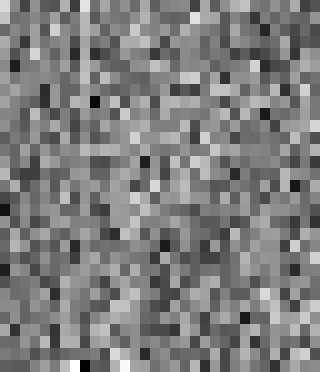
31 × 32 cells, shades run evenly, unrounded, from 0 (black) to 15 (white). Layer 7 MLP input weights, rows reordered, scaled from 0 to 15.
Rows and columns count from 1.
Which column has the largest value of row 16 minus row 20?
12
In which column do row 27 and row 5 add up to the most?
31
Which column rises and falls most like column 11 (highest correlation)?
19
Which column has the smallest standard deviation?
3
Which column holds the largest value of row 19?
14
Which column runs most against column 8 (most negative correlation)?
9
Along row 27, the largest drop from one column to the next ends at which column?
25
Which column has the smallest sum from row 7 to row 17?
10
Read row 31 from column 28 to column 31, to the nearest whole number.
3 8 10 8
